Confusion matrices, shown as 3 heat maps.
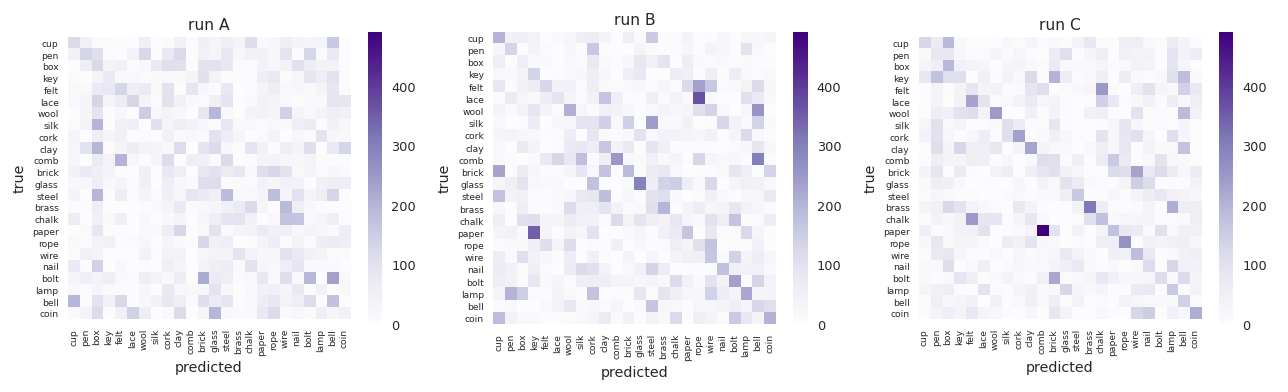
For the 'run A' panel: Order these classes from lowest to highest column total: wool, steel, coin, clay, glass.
coin, wool, clay, steel, glass
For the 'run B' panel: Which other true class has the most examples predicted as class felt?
rope
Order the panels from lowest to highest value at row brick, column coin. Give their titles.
run A, run C, run B
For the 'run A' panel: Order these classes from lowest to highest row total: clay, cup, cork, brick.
cork, cup, brick, clay
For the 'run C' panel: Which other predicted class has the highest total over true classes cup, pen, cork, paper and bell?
comb
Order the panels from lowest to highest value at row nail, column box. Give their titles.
run B, run C, run A
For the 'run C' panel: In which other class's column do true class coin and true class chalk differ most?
felt
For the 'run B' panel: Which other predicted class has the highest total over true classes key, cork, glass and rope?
wire
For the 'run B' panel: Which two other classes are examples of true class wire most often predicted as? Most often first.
bolt, box
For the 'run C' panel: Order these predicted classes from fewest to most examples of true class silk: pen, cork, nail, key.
nail, key, cork, pen
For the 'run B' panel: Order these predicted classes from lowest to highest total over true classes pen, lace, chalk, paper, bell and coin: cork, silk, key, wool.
silk, wool, cork, key
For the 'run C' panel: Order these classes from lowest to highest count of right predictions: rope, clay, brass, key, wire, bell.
key, bell, wire, clay, rope, brass
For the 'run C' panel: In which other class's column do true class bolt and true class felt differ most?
brick
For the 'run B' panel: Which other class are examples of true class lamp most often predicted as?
pen
